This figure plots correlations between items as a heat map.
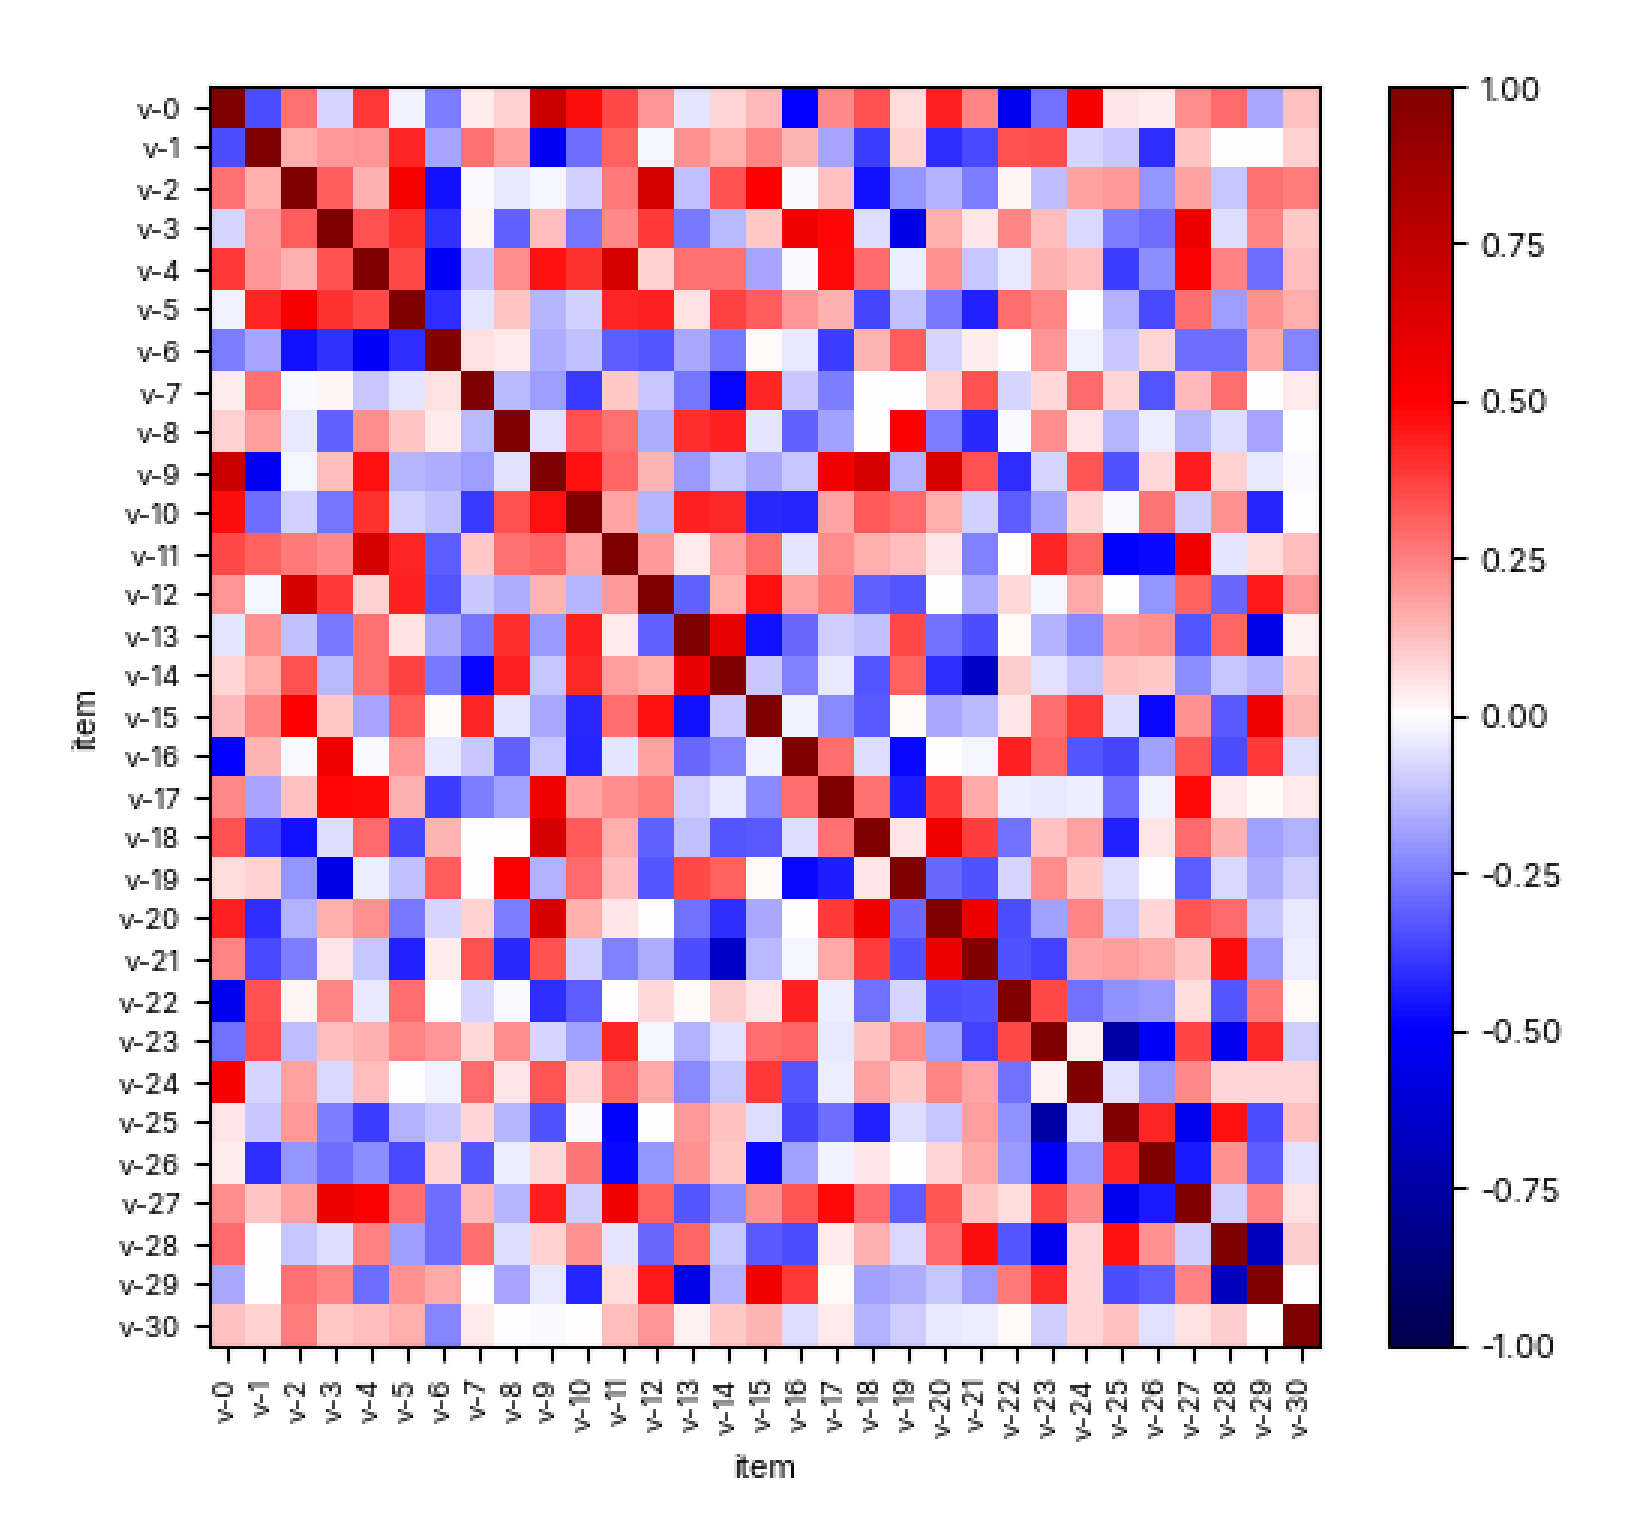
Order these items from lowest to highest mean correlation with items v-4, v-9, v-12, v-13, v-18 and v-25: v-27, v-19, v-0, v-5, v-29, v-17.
v-29, v-19, v-5, v-27, v-17, v-0
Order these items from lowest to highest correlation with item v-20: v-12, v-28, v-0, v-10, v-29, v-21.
v-29, v-12, v-10, v-28, v-0, v-21
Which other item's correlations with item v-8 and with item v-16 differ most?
v-19
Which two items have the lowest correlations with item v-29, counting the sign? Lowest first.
v-28, v-13
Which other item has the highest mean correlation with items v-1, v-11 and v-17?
v-4
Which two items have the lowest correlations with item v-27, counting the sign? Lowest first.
v-25, v-26
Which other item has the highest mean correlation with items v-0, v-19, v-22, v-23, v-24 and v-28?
v-11
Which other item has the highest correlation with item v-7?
v-15
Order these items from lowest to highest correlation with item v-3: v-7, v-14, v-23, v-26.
v-26, v-14, v-7, v-23
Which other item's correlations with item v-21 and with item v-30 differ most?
v-14
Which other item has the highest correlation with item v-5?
v-2
